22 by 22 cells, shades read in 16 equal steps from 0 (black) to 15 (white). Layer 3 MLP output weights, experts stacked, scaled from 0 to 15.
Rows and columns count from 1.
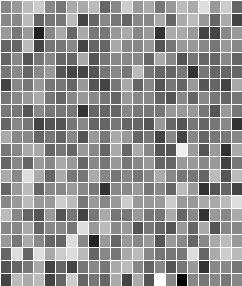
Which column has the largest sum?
3
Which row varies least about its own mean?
8
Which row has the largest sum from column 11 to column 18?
16
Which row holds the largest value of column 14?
1
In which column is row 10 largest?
15
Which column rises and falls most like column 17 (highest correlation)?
14
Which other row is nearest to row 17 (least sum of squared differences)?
11
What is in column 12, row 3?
10
